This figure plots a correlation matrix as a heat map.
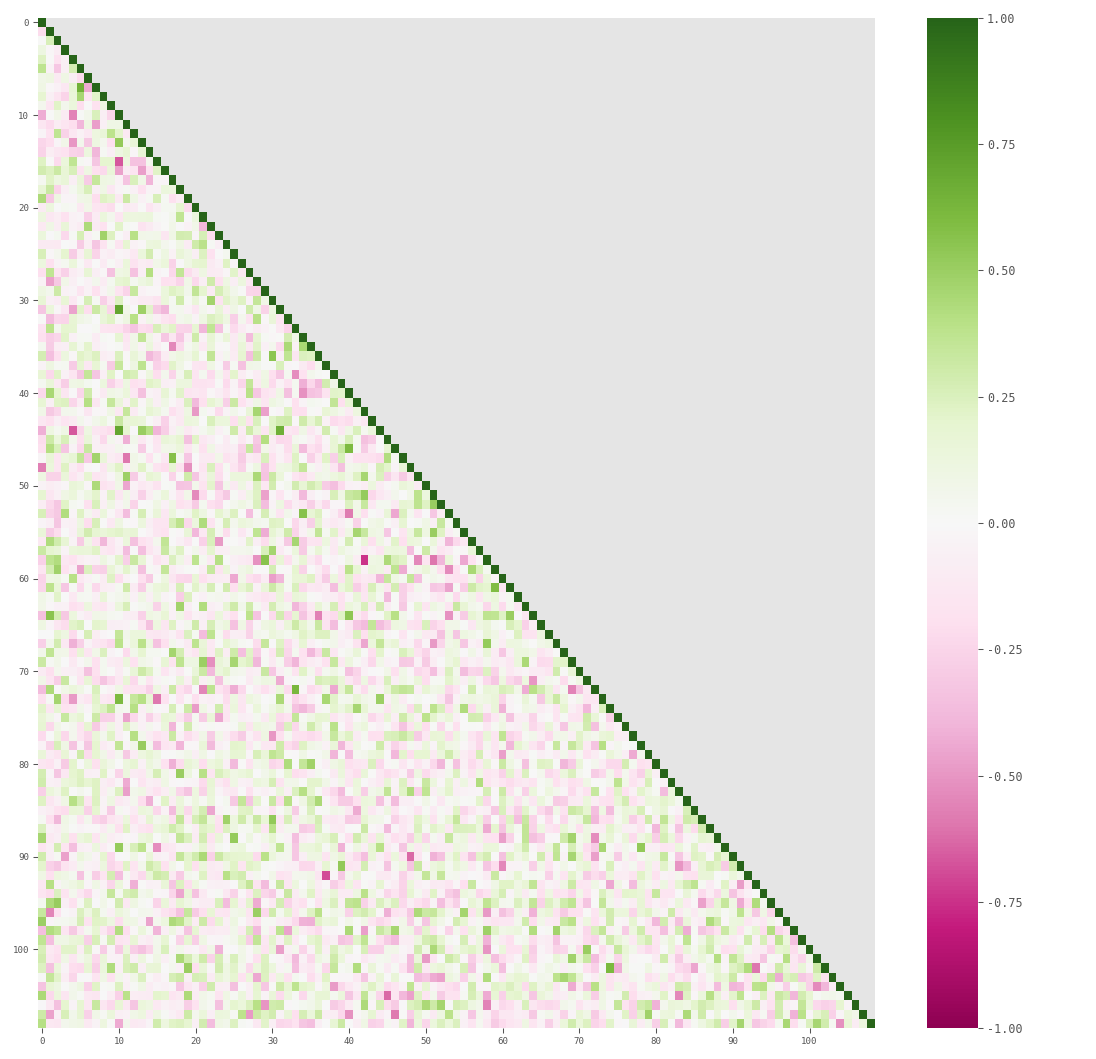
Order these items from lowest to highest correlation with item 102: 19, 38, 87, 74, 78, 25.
78, 87, 25, 38, 19, 74
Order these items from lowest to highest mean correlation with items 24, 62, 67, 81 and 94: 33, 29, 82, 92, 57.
82, 57, 33, 29, 92
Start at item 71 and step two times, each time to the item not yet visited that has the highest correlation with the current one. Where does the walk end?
51
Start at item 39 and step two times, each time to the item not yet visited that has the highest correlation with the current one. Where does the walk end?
108
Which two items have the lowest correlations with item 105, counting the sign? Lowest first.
45, 83
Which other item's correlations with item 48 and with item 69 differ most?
90
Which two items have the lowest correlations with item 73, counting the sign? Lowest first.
15, 4
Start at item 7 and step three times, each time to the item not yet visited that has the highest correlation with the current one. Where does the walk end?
23
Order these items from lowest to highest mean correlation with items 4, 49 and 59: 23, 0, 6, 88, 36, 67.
67, 23, 88, 36, 0, 6
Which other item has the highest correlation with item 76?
38
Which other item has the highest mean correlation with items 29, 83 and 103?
58
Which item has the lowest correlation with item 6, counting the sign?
7
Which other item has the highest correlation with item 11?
49
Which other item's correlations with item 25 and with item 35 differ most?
80
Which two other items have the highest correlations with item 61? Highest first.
59, 64
